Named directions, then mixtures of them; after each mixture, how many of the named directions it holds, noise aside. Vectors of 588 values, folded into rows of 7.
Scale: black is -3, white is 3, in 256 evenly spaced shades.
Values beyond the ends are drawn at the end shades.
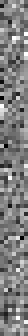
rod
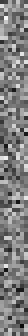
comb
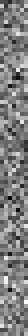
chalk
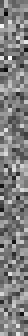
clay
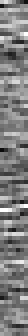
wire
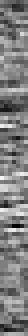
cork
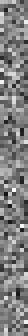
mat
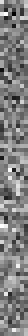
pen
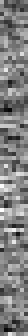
two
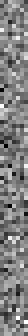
three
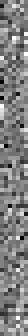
one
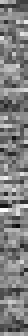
three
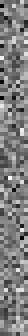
three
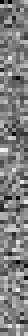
three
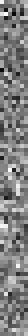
one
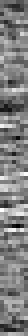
one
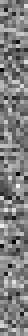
four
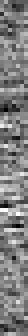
one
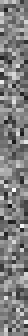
one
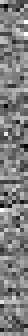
four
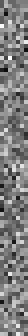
one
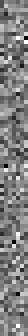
two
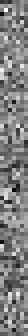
three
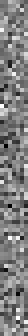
three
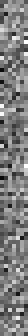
three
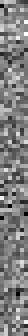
four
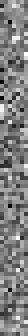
one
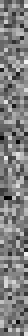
three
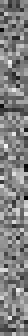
four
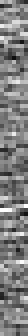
one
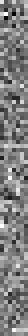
one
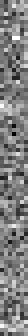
four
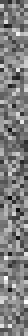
one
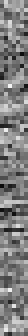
four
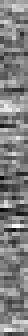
one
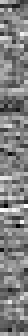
two
